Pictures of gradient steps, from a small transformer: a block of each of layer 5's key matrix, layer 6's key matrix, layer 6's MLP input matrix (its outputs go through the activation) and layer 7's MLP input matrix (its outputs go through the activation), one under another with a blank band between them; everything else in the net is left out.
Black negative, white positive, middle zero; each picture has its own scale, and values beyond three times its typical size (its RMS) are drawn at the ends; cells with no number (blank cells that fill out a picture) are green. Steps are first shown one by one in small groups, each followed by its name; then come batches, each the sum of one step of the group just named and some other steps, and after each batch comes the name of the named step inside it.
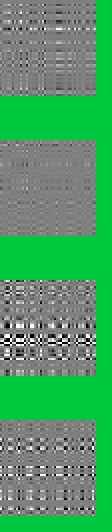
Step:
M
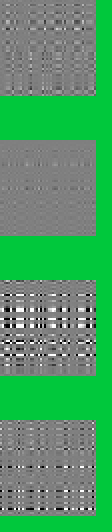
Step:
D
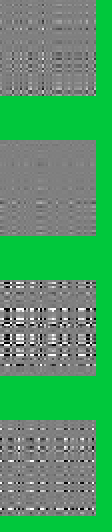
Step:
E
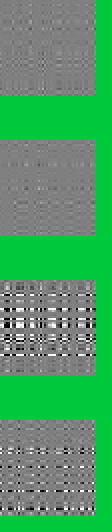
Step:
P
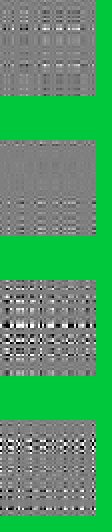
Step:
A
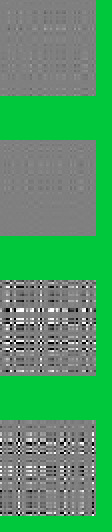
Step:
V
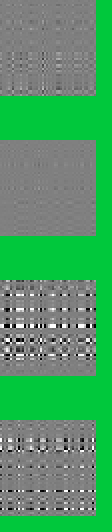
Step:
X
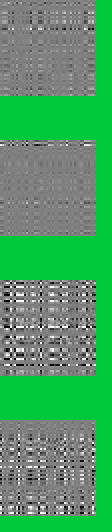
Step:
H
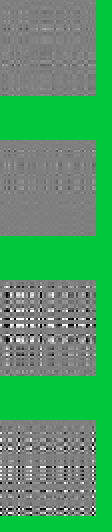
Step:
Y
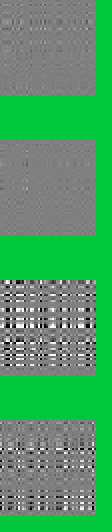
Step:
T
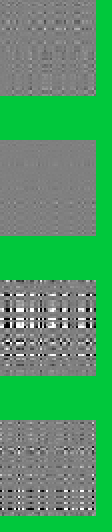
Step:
D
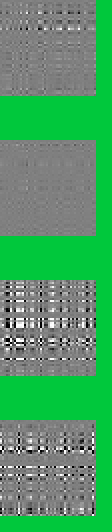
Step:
M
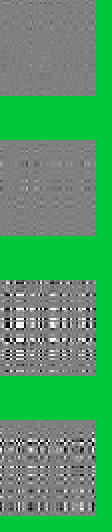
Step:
P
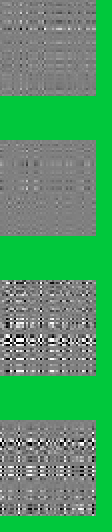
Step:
M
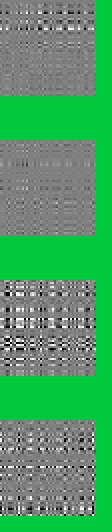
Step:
M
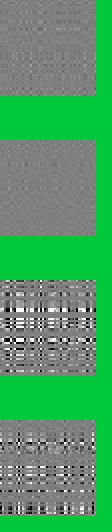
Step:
V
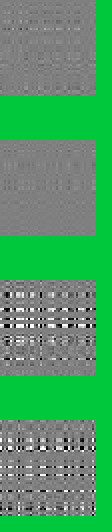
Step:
Y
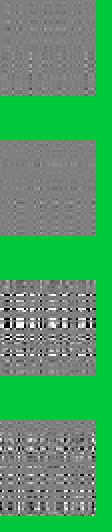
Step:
P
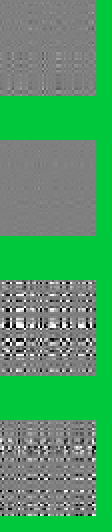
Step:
X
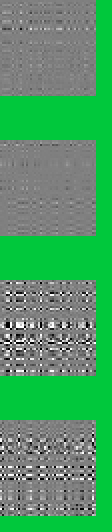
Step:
M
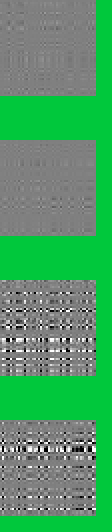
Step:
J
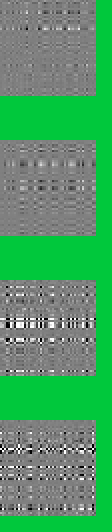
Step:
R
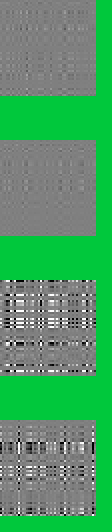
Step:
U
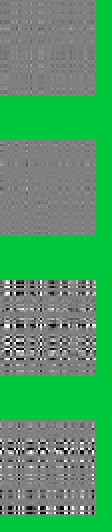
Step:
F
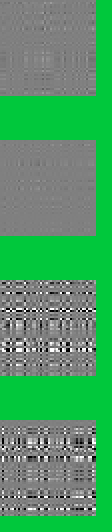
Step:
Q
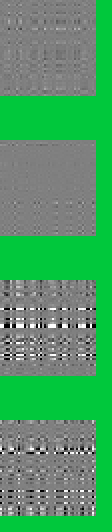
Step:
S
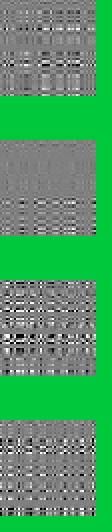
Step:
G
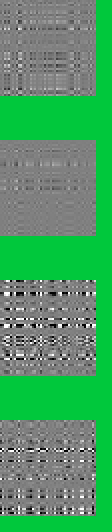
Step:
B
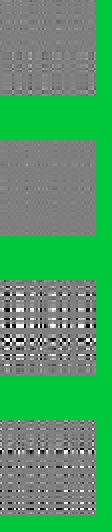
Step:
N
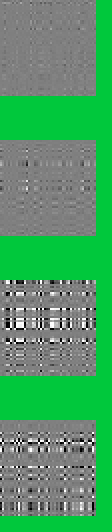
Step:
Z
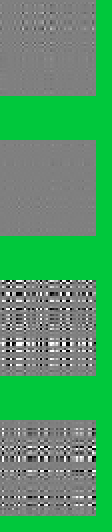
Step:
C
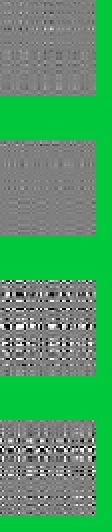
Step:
C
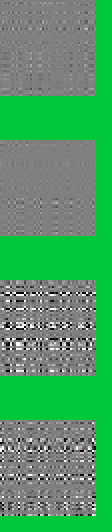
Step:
Q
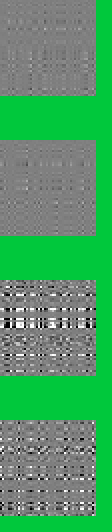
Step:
S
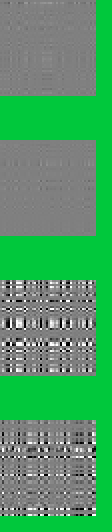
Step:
Q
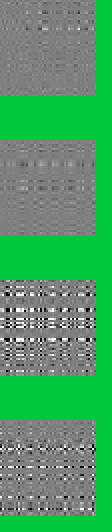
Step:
R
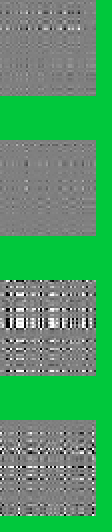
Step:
U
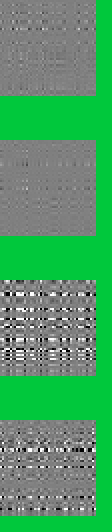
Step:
J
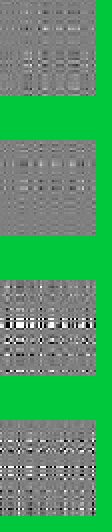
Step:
R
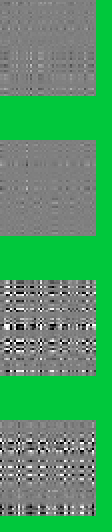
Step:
F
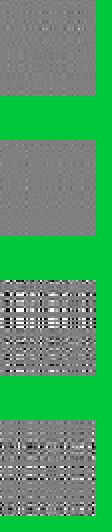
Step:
U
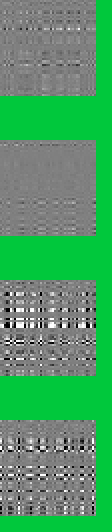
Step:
G
